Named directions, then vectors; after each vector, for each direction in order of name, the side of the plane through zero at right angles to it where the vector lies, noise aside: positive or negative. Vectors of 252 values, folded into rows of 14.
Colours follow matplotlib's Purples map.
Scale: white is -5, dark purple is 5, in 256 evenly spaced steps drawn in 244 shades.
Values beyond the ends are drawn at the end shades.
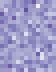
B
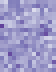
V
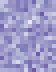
positive, positive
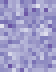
positive, negative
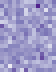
negative, positive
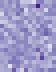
negative, positive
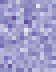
positive, negative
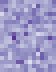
negative, negative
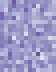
positive, positive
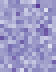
negative, positive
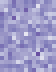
positive, positive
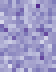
negative, positive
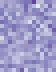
positive, negative
